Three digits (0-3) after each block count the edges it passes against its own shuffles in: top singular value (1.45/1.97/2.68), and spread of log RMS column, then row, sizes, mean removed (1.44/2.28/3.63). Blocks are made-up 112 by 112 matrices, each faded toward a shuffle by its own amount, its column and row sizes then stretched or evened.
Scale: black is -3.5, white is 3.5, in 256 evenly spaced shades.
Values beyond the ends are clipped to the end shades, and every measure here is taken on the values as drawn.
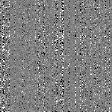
0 3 1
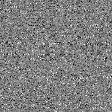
1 0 1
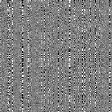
3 3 1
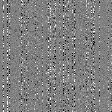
1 3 0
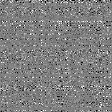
0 2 3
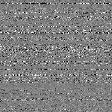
2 0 3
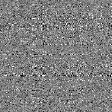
2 1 2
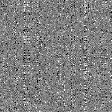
2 2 0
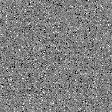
1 1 0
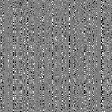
3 3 0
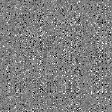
2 2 1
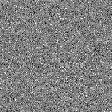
2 0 0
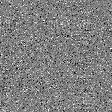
1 0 0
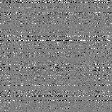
2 2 3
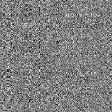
2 2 1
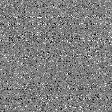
1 0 2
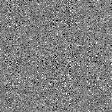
1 2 1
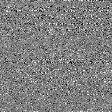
1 0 2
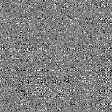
2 1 2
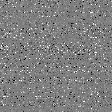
0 1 2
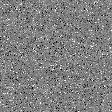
0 0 1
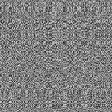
3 1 2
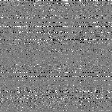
2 1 3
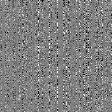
2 3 1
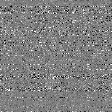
1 1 3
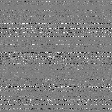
2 0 3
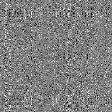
2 2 1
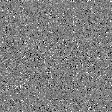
1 1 1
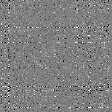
2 2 2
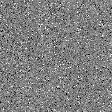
0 1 0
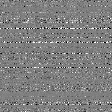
2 0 3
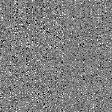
1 2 1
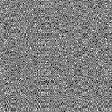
3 1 0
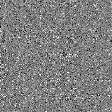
1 1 1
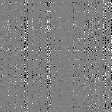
2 3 2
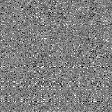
2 1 2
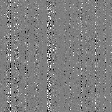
2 3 0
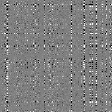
3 3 2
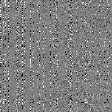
1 3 2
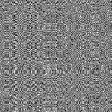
3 2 1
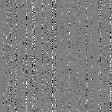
1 3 0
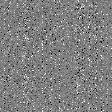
0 2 0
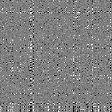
3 2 2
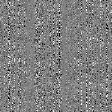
0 3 0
